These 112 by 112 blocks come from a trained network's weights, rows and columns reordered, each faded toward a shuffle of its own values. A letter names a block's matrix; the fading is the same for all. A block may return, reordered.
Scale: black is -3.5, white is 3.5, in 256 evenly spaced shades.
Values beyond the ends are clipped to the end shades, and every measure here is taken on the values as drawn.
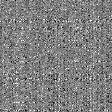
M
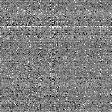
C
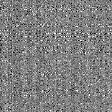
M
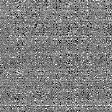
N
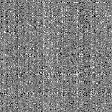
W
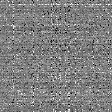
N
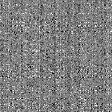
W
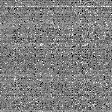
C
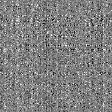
W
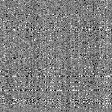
M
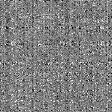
W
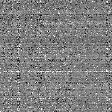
C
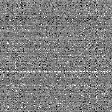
C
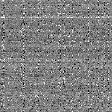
N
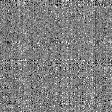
W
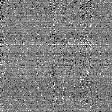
N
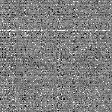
C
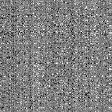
W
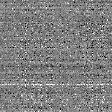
C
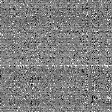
N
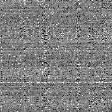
N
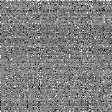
C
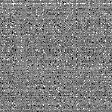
N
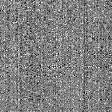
W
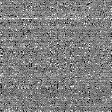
N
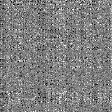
M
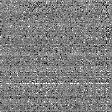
C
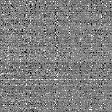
N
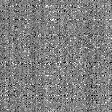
M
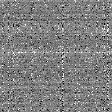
N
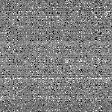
N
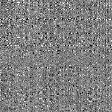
M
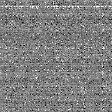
C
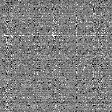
N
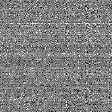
N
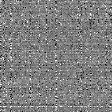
N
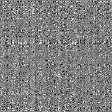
M
